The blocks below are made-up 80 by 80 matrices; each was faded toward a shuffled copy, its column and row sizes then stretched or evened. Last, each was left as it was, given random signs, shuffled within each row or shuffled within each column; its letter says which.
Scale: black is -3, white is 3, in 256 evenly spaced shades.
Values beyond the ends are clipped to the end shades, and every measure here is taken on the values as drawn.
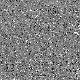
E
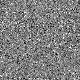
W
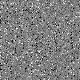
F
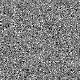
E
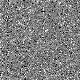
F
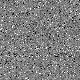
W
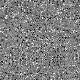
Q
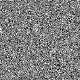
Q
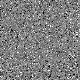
E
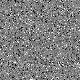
W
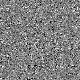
E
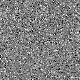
W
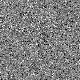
W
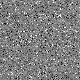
W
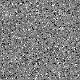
E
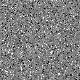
F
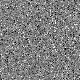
F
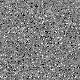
W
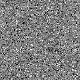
Q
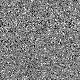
W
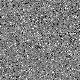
W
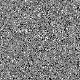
E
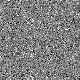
W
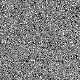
E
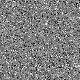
W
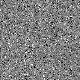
F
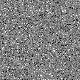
E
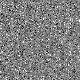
E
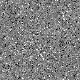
F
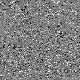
Q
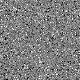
Q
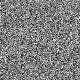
F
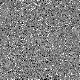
E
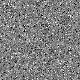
F
